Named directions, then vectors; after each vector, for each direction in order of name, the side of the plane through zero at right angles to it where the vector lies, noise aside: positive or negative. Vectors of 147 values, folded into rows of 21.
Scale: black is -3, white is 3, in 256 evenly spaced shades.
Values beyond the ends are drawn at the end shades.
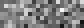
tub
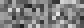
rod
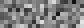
negative, negative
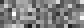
negative, positive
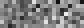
positive, negative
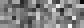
positive, negative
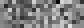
positive, negative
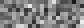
negative, negative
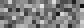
negative, negative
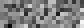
negative, negative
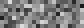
negative, negative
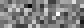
positive, positive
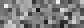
negative, positive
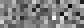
positive, negative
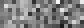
negative, positive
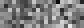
positive, negative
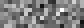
positive, positive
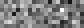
negative, positive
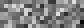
positive, positive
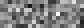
positive, positive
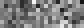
positive, negative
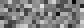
negative, negative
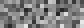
negative, negative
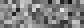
negative, positive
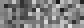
positive, negative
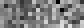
positive, negative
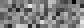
negative, negative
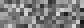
positive, positive
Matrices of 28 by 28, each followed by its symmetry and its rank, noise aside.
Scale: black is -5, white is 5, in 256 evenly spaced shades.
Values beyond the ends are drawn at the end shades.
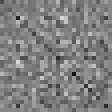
symmetric, rank six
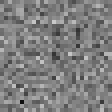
no symmetry, rank seven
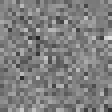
no symmetry, rank six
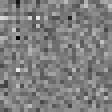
antisymmetric, rank eight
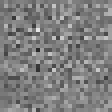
no symmetry, rank eight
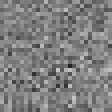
no symmetry, rank eight
